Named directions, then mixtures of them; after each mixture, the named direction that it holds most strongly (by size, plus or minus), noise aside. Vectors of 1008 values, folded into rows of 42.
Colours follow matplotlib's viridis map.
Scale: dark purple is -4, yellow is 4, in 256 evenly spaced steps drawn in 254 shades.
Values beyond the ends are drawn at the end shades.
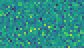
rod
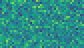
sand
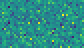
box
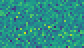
rod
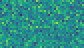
sand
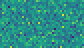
box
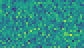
rod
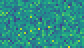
rod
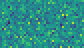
box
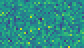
rod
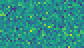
rod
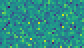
box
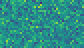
sand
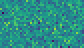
box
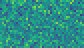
sand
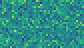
sand
